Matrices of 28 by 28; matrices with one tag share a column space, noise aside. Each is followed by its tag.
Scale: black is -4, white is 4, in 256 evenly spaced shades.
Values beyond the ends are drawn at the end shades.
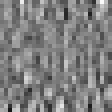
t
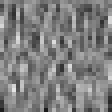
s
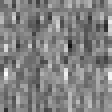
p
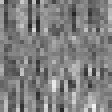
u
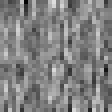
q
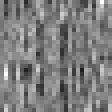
q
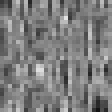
q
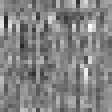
p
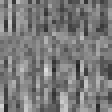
u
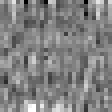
t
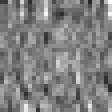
t
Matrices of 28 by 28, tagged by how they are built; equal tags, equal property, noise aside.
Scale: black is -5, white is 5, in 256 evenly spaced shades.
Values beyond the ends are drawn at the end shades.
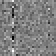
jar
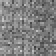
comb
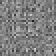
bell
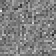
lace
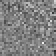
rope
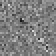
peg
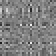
bell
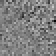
rope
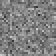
lace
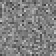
lace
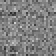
comb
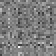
bell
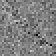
peg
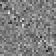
peg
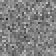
lace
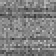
comb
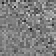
rope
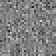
bell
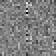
jar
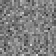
comb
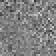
rope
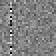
jar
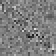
peg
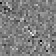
peg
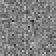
lace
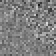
rope
